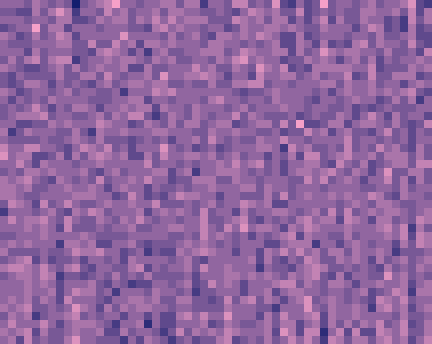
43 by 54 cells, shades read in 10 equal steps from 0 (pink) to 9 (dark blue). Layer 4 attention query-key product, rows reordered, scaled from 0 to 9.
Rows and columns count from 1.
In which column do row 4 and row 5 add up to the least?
5
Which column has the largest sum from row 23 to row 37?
52
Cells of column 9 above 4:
12
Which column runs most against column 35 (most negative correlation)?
10
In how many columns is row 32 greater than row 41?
20
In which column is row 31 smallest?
53
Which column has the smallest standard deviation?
24
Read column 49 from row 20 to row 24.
3 4 1 2 4
